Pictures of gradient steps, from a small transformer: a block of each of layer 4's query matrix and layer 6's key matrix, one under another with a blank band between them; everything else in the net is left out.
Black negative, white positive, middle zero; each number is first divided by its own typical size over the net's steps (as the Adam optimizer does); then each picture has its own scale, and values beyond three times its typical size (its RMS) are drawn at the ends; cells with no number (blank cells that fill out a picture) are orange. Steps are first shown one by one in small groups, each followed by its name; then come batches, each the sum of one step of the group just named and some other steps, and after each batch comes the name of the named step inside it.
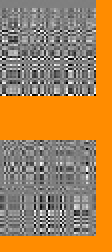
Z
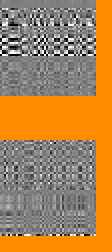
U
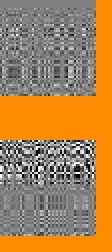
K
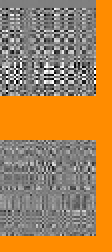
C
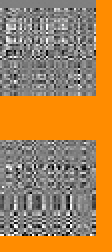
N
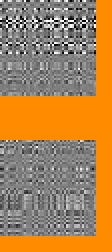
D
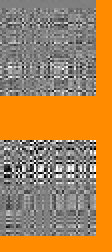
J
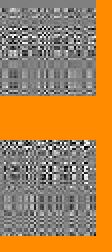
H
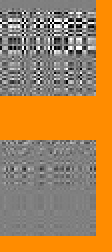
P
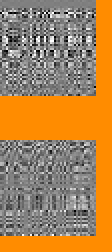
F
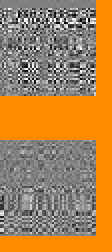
P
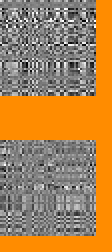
D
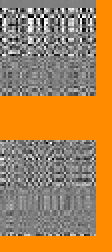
U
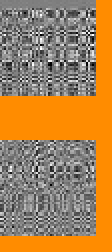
K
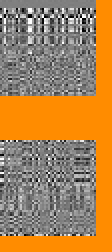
H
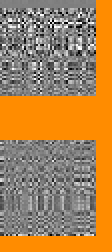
P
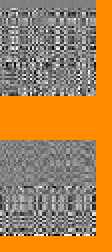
Z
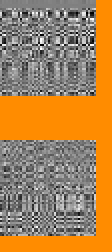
J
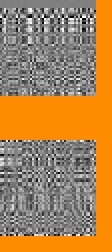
J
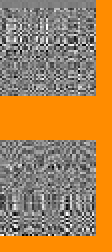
N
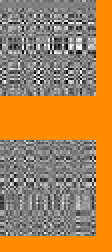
P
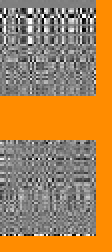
C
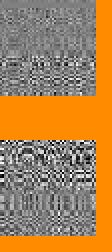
F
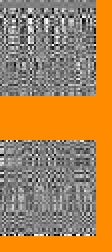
D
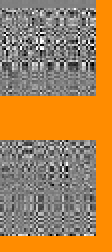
H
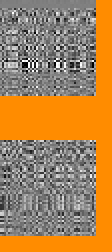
J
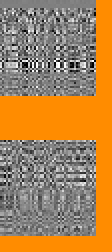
J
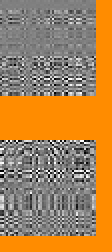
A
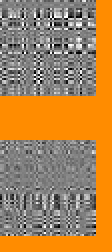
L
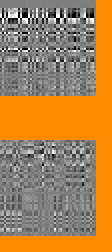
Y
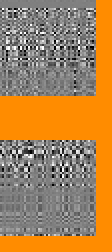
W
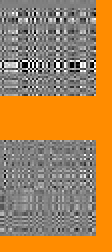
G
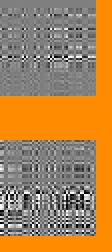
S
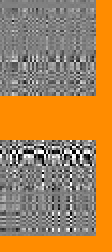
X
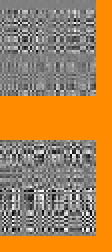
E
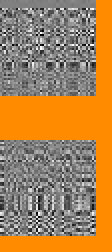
W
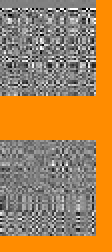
W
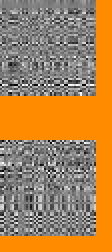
A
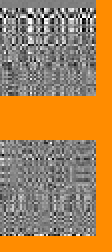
W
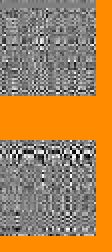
X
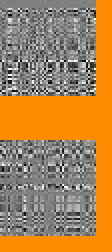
W
